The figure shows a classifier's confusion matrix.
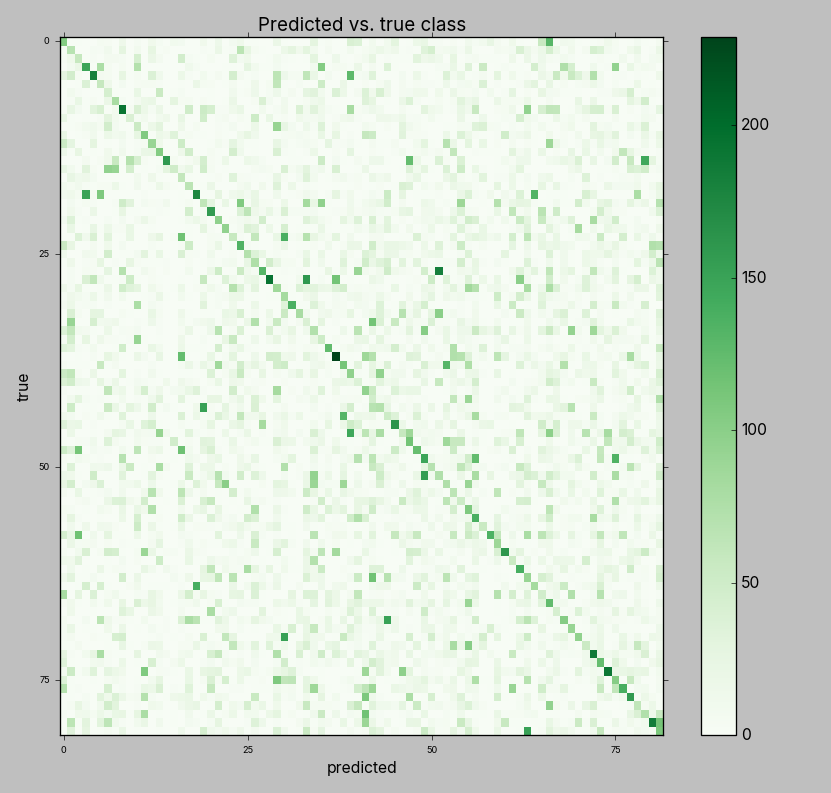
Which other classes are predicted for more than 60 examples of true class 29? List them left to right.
23, 55, 56, 63, 66
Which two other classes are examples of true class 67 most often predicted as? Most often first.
20, 49
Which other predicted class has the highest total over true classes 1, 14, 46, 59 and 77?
47
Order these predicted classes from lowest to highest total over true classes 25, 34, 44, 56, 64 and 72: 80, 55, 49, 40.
80, 55, 49, 40
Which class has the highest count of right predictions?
37
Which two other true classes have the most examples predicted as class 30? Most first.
70, 23
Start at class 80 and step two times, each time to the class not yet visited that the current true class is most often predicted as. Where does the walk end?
63
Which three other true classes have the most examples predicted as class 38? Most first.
44, 52, 70
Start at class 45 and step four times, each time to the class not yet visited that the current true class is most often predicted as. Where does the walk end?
75
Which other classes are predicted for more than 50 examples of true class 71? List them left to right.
23, 53, 55, 78
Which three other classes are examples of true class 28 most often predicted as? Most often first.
33, 37, 62
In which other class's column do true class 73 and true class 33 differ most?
1
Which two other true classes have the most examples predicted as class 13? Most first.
46, 50
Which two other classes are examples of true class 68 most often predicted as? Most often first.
44, 17
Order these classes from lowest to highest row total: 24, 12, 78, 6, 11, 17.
17, 6, 12, 11, 24, 78
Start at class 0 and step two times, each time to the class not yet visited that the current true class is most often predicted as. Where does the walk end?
55
